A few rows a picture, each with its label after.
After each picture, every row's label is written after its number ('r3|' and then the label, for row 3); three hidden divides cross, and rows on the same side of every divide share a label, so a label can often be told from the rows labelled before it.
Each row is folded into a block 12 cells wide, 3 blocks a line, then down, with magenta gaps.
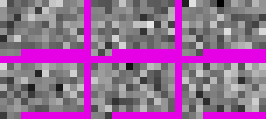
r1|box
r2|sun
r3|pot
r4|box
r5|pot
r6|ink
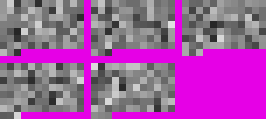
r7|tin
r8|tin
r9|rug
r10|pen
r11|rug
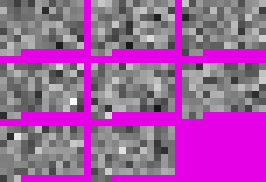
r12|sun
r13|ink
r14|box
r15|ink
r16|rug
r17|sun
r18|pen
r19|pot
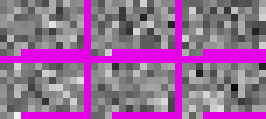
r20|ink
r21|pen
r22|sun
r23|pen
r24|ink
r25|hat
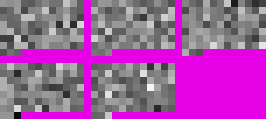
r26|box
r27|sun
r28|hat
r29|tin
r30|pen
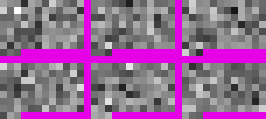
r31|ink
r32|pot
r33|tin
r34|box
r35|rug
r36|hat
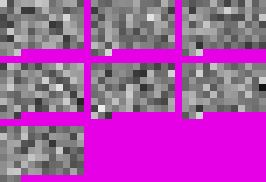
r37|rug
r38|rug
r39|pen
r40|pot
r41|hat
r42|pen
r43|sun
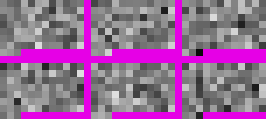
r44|hat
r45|sun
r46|tin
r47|sun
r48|hat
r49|pot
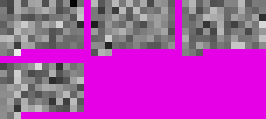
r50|pen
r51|rug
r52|tin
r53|pen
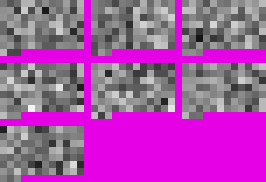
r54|sun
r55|ink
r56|pot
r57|sun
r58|hat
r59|hat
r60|pot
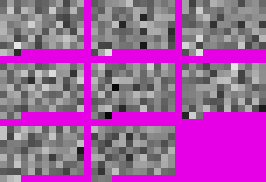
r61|pot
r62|pen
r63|rug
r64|sun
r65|tin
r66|ink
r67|pen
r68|box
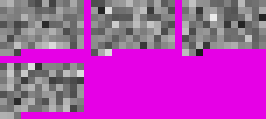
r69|tin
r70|pen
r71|tin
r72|pot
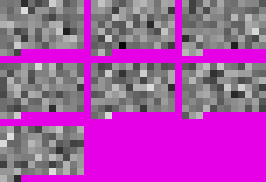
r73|pot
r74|box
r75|rug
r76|pen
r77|pen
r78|pen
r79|tin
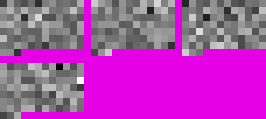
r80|pot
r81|ink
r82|sun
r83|pen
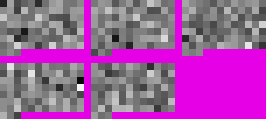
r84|pot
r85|ink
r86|box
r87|tin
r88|hat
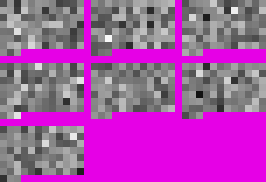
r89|sun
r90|box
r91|sun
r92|pen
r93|sun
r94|ink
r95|ink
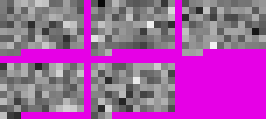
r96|rug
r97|sun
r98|sun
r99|pot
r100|ink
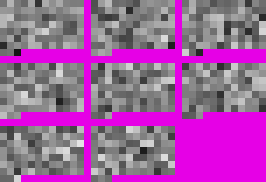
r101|pot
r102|ink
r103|tin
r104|hat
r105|pen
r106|ink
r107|pen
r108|rug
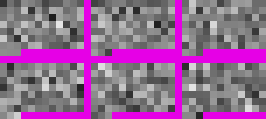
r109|sun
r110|sun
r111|pot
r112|pen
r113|ink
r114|pot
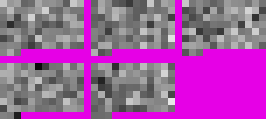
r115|box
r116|tin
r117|box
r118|pot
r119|box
